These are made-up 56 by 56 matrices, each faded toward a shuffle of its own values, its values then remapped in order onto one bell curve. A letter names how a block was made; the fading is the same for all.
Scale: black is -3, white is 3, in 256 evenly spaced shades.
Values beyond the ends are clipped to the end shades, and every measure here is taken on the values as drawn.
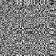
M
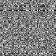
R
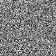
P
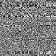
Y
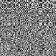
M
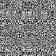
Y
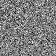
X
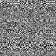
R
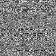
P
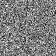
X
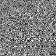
P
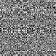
R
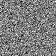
X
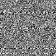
P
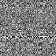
R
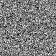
X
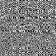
Y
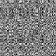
M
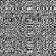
M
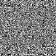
P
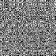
Y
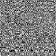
R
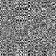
M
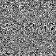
P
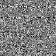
P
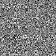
P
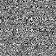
P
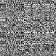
Y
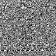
P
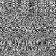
Y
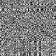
R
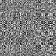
M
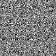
P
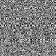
Y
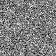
X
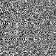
P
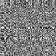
M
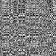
M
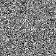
P
